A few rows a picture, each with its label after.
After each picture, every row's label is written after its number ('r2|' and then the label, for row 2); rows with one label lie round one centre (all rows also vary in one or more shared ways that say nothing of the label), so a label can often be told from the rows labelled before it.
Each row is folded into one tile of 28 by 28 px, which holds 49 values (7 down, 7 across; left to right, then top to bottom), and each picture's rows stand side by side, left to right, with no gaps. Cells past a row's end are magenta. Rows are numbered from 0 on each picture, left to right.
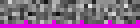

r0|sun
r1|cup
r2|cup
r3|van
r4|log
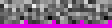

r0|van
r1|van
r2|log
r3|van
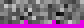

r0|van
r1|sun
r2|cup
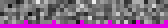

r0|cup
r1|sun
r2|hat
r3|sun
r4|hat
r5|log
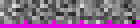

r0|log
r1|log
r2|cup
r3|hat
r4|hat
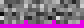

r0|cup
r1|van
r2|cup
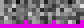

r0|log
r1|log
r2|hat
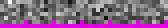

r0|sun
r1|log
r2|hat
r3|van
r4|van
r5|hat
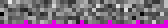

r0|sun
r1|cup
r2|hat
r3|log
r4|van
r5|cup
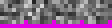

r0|cup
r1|log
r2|cup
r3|log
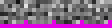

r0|cup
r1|cup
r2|van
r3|van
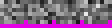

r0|log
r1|hat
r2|hat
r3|log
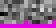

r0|cup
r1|van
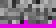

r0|hat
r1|van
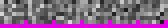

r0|log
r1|log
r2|cup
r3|log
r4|sun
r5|hat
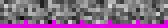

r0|van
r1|hat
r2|hat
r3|cup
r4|van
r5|hat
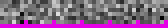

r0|hat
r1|cup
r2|log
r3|van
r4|van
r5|van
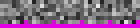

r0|hat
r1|log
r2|sun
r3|log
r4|hat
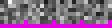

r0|sun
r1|log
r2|log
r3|cup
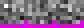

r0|van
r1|hat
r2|van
